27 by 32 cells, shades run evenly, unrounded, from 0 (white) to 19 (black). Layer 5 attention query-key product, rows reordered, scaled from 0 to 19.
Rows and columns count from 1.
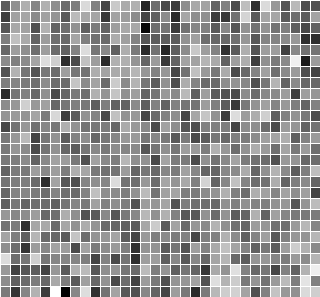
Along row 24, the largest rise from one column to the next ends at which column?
2
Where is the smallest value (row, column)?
27, 6
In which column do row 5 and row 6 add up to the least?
9
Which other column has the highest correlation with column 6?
24
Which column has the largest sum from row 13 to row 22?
20
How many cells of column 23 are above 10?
8
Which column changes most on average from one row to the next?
32
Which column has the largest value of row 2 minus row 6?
30
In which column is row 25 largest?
21
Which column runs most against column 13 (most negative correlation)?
31
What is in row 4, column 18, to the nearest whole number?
12
